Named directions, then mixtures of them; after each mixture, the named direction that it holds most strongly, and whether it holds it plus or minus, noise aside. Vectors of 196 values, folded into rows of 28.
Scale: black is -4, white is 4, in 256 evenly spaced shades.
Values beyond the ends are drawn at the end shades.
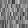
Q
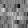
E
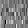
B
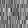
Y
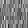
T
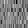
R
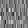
B, plus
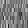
T, plus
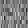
T, minus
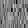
R, plus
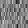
Q, minus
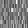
R, minus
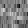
E, plus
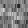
E, plus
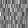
Q, plus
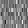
B, plus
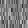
Y, plus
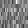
Q, plus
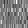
R, minus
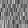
Q, minus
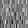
B, minus
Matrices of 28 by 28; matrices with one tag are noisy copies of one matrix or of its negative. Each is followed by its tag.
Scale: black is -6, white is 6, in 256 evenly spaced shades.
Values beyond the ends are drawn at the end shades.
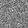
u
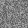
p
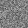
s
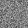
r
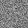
u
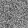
u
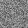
s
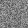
p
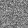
s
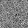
p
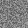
u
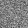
r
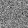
r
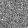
r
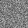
u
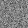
r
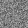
s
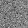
u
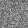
r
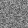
r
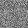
s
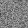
s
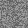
s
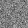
u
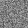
p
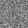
s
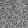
u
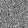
p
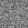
r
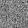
u
